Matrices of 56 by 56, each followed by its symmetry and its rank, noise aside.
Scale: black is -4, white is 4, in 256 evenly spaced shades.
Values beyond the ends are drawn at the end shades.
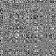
antisymmetric, rank six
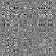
no symmetry, rank five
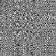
no symmetry, rank seven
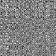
no symmetry, rank six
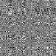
no symmetry, rank six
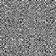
no symmetry, rank six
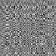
no symmetry, rank six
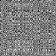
no symmetry, rank five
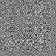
no symmetry, rank seven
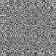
no symmetry, rank six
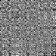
symmetric, rank five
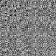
symmetric, rank six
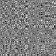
no symmetry, rank five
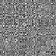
symmetric, rank seven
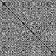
symmetric, rank six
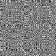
antisymmetric, rank six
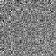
symmetric, rank seven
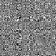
antisymmetric, rank six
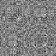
symmetric, rank seven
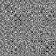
symmetric, rank five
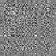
no symmetry, rank seven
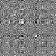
symmetric, rank seven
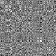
symmetric, rank five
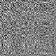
antisymmetric, rank six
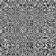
no symmetry, rank six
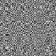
no symmetry, rank six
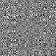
no symmetry, rank seven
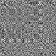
symmetric, rank six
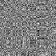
no symmetry, rank five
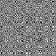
symmetric, rank five
